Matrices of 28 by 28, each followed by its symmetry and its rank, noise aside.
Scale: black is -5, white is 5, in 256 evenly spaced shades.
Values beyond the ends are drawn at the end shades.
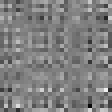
antisymmetric, rank two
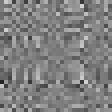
no symmetry, rank three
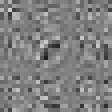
symmetric, rank three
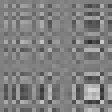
symmetric, rank one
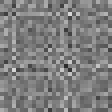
symmetric, rank three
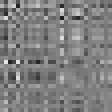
antisymmetric, rank two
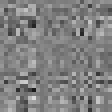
no symmetry, rank three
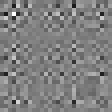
symmetric, rank two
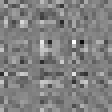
no symmetry, rank three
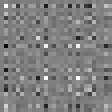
symmetric, rank two
